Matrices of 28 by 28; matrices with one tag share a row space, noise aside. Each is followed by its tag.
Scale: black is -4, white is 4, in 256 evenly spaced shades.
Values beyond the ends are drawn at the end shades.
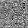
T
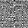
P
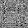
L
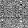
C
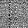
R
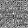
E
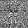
R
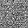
E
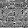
P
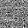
T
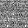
E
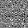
T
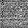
C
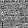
C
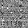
C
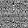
E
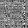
T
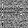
C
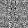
R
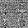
L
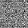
T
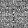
E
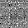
R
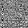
C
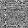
L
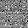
T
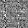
L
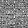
P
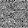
P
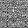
E
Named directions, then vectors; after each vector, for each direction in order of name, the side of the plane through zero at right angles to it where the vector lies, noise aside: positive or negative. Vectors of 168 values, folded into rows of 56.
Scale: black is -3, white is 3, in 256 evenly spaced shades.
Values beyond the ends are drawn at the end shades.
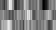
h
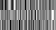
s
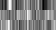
positive, positive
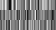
negative, negative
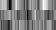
negative, negative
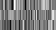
negative, positive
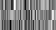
negative, positive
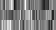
positive, negative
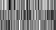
negative, negative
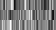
positive, negative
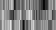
positive, negative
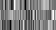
negative, positive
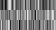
positive, positive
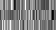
positive, negative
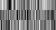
negative, negative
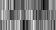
positive, negative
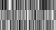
positive, positive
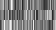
positive, negative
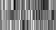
positive, negative
